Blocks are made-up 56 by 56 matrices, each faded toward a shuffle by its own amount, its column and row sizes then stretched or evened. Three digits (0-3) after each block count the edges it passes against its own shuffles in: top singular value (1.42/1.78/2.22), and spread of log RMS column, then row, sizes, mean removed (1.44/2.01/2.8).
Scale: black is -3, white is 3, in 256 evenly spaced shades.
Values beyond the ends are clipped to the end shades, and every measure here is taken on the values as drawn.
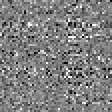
2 1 2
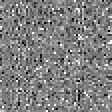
2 1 0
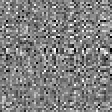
3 2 2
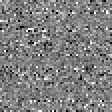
0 0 2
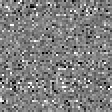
0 0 2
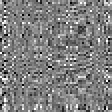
3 3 1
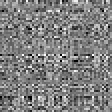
3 1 3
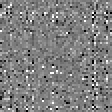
2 2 1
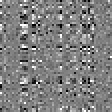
3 3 2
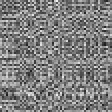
3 1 0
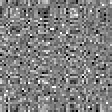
3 1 0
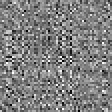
3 2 1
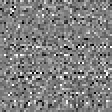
2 0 2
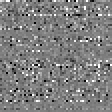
0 0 3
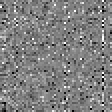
2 2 0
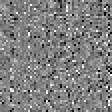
2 2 0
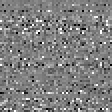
1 0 3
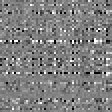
3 1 3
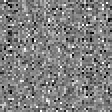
2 1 0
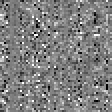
1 3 1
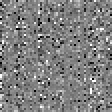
0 3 0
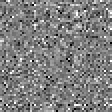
2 0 1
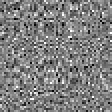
3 1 0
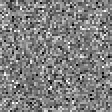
0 0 0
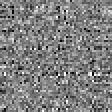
2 1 2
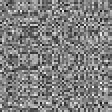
3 1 2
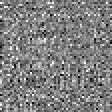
2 1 1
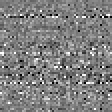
2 0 3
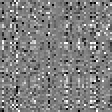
3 3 1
